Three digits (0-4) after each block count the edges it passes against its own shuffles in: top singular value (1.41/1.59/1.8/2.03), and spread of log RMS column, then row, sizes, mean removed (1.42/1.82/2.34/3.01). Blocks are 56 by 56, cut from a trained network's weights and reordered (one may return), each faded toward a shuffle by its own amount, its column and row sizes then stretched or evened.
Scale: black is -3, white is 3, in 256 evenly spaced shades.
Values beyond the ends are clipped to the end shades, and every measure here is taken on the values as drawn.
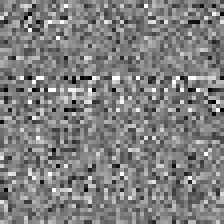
2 1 3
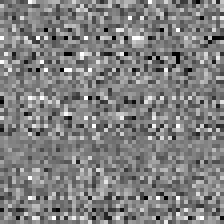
0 0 4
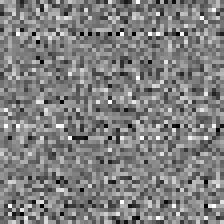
2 0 3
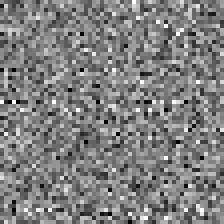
0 0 1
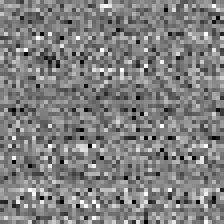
0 0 3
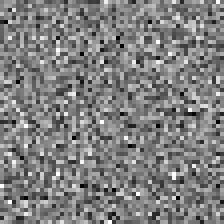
0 0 1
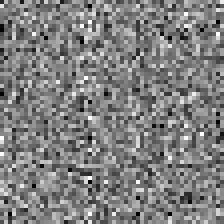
2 2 0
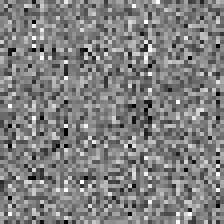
1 3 0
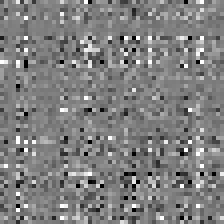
0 4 4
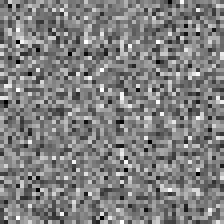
2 2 0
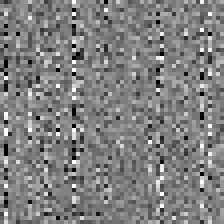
1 4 0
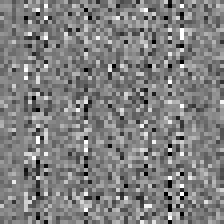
0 4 0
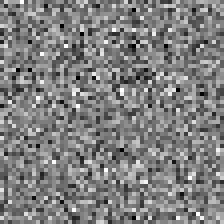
2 0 1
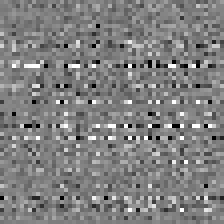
2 2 4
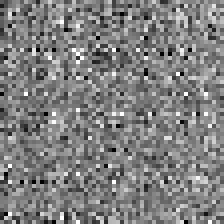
0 1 3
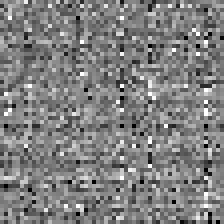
1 2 0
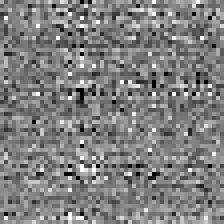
1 2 2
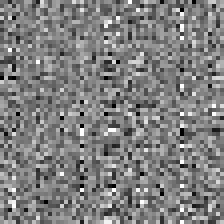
2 3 1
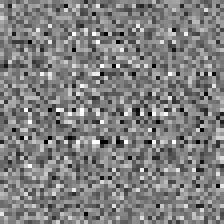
2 0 3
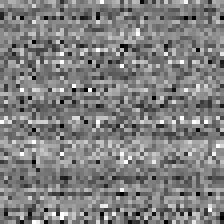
2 1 3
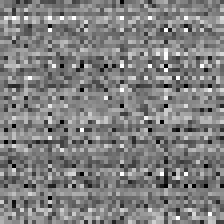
3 2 3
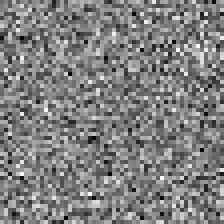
1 0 0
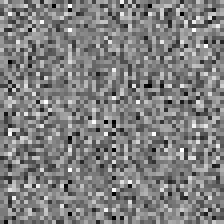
1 2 1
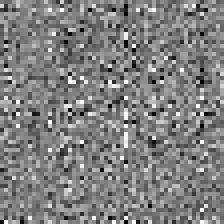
0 3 2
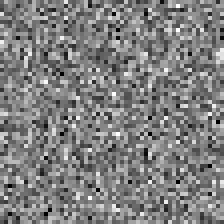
1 1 0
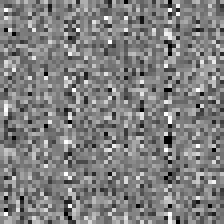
2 4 0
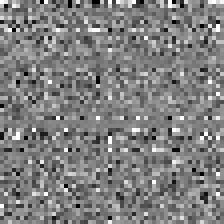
1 2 4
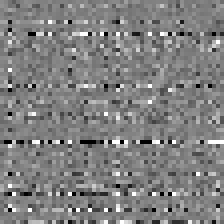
3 1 4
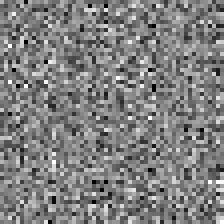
3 2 1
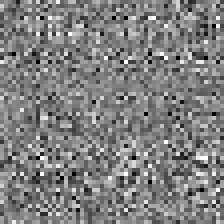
4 2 3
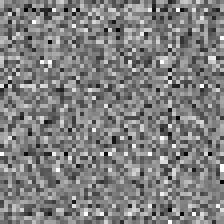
3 0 2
